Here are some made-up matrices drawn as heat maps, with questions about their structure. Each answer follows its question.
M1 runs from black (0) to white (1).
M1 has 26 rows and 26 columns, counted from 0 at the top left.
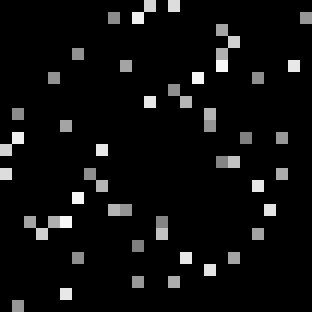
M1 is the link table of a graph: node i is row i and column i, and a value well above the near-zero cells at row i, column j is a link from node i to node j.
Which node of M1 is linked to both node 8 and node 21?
node 15
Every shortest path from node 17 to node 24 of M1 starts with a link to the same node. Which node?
node 10
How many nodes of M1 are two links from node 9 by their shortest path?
4
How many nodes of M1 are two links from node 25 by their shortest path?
2
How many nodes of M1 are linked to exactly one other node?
8
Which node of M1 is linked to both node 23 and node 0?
node 14
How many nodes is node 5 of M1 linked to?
3
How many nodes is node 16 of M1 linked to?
1
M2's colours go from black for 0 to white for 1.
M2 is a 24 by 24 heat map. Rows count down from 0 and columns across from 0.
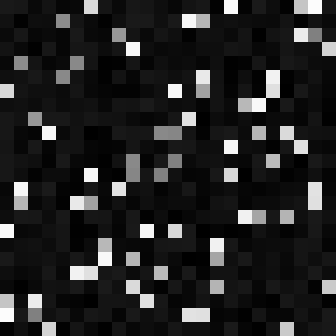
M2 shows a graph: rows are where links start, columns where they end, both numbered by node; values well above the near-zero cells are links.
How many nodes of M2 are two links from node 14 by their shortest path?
6
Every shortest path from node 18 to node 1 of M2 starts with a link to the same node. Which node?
node 9
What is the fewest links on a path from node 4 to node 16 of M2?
5
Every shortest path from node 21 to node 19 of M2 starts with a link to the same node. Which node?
node 0
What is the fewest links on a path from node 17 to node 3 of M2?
4
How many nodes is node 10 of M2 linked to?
2
